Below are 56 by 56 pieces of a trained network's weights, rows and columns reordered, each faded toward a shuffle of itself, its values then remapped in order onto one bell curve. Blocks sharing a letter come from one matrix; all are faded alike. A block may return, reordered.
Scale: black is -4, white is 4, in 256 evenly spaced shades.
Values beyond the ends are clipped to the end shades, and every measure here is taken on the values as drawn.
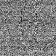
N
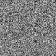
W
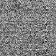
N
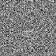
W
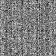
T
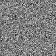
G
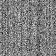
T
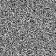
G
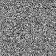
W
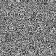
G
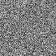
G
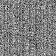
T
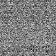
N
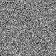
W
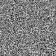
G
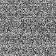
N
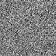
G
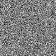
G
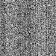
T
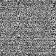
N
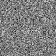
W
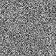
G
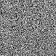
W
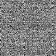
N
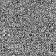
W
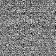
N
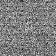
N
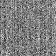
T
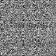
N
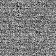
N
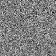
G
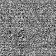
N
